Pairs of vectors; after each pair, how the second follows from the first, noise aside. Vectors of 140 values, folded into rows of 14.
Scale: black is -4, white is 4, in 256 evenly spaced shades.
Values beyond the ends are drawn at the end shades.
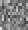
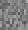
reversed, shrunk.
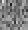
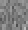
reversed, shrunk.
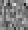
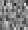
negated.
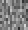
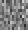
negated.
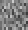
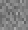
reversed, shrunk.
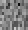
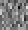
shuffled.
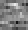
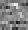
copied.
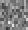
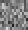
negated.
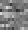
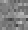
reversed, shrunk.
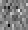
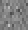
negated, shrunk.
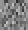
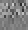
partly zeroed.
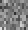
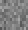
negated, shrunk.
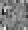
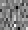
shuffled.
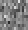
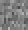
reversed, shrunk.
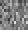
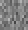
negated, shrunk.
